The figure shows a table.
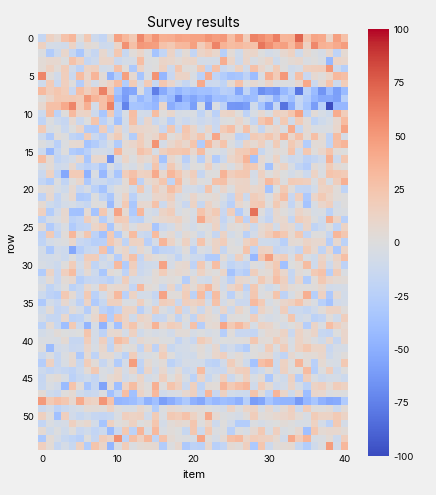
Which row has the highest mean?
0
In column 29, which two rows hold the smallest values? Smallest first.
7, 48
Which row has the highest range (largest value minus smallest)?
9
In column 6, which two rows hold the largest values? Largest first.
8, 9
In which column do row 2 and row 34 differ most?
16
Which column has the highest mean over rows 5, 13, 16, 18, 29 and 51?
15
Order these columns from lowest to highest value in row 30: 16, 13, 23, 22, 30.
13, 22, 30, 23, 16
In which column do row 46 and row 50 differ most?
3
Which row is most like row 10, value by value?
26
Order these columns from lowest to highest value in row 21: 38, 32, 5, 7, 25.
5, 25, 7, 38, 32
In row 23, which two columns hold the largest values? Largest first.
28, 10
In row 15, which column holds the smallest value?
1
